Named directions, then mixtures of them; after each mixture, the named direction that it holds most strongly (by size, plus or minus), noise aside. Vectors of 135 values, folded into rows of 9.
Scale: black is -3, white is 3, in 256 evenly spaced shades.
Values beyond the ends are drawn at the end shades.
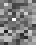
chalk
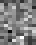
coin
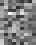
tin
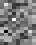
chalk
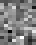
coin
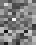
chalk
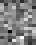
coin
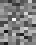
chalk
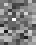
chalk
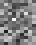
chalk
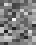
chalk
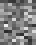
coin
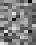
chalk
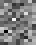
chalk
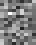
tin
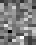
coin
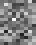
chalk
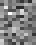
tin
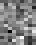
coin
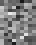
tin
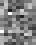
tin
